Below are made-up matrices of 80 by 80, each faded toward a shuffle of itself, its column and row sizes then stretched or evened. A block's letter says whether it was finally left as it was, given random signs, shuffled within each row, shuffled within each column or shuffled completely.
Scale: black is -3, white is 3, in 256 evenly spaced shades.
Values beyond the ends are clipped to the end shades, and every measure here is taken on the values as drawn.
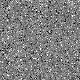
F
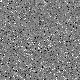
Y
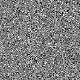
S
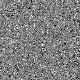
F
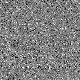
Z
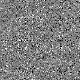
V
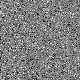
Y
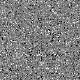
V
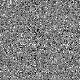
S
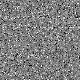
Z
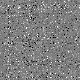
V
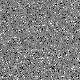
Z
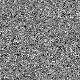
Z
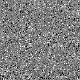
S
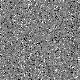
F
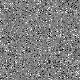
S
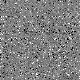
V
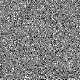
S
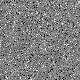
Y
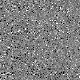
S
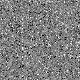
F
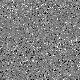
Z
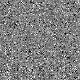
V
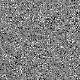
V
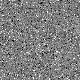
Y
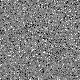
Y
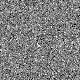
Y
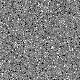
Y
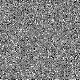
V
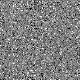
V
